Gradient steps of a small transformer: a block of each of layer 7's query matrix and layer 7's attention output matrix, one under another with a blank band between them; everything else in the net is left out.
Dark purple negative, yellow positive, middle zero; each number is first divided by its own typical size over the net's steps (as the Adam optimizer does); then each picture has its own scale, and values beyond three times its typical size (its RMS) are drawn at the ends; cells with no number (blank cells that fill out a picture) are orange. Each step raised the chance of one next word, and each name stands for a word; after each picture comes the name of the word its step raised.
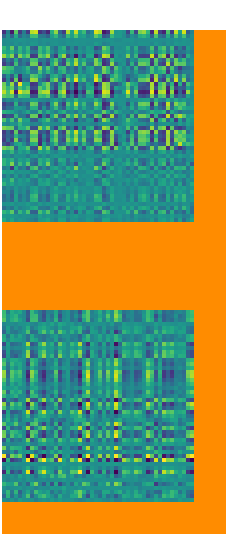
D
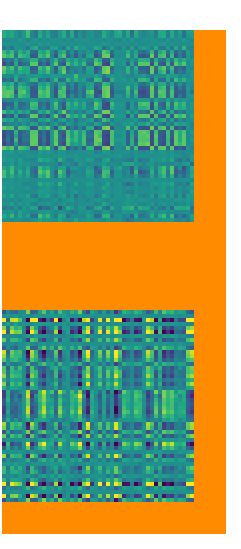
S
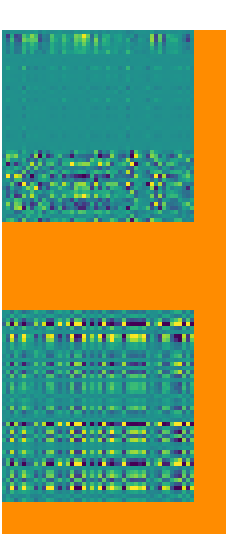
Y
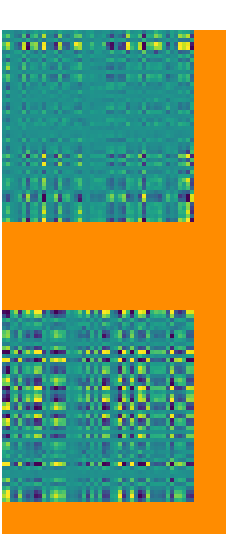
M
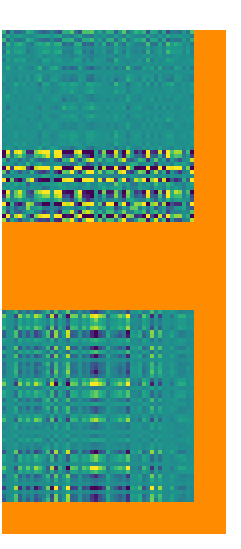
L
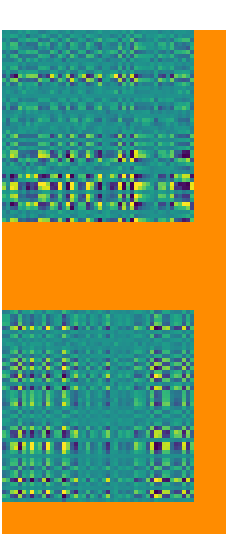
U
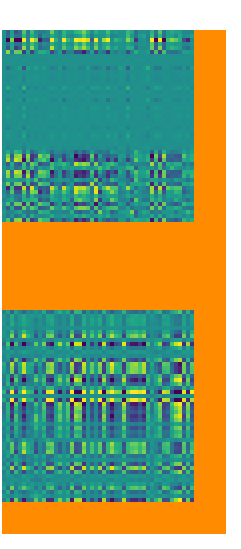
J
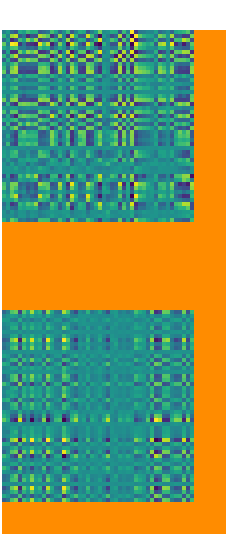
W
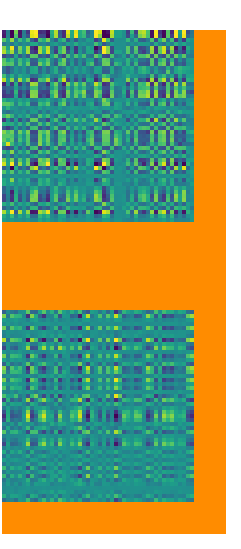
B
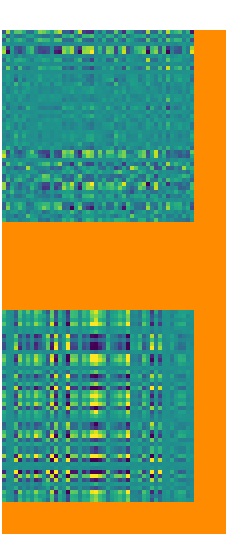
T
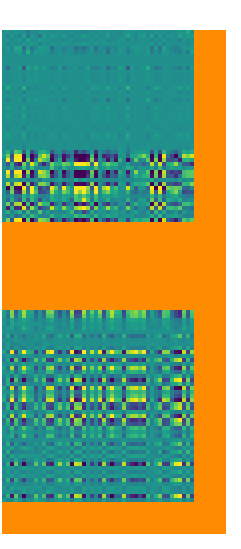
M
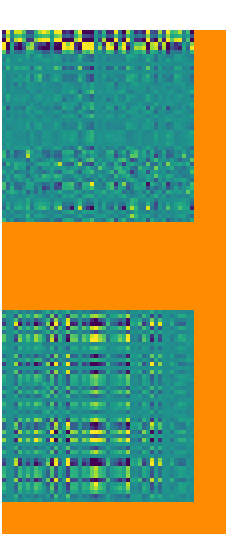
Y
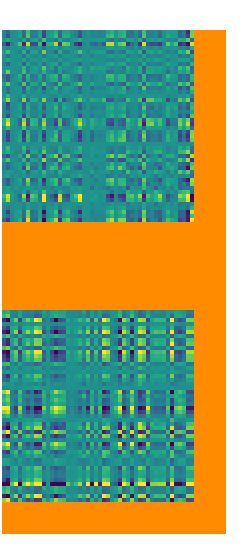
S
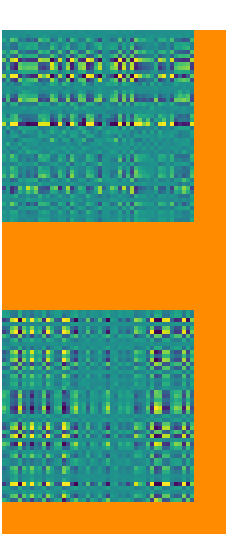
S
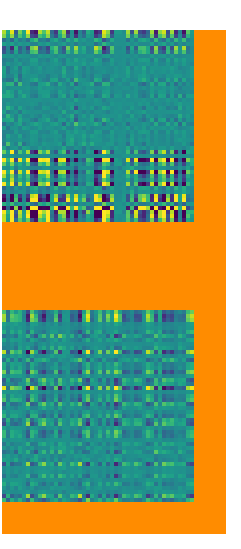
M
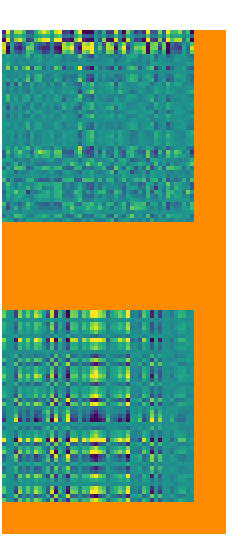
W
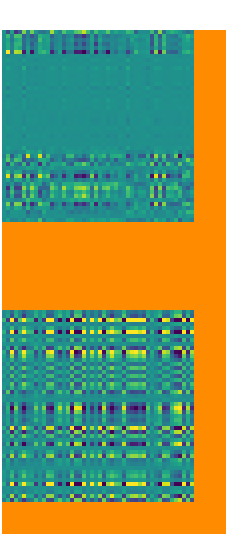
S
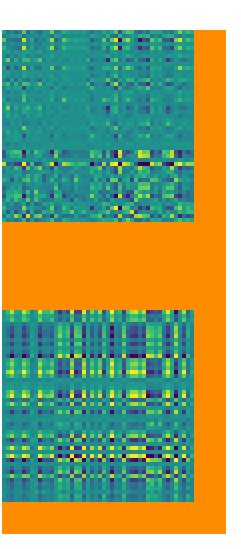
D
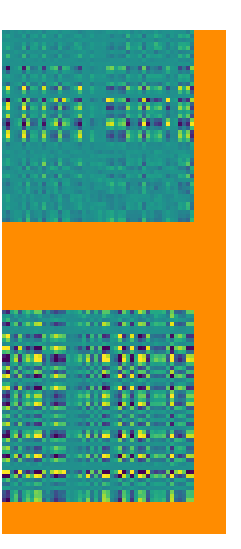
T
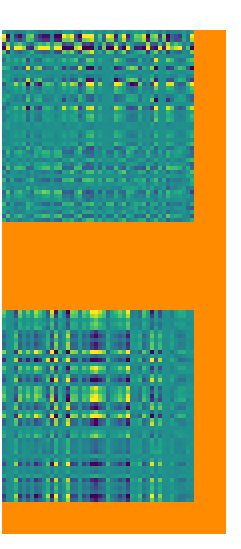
M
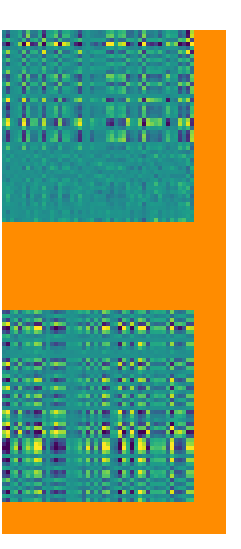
U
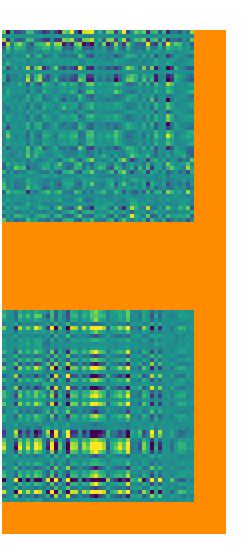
U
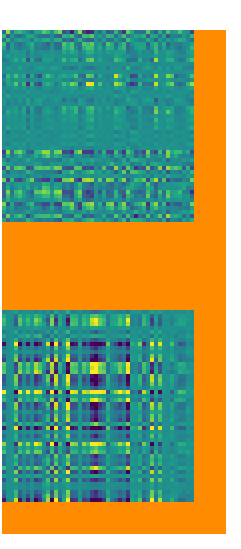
J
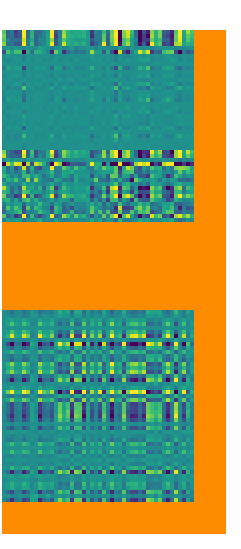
J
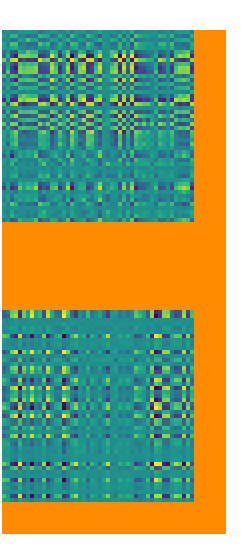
M
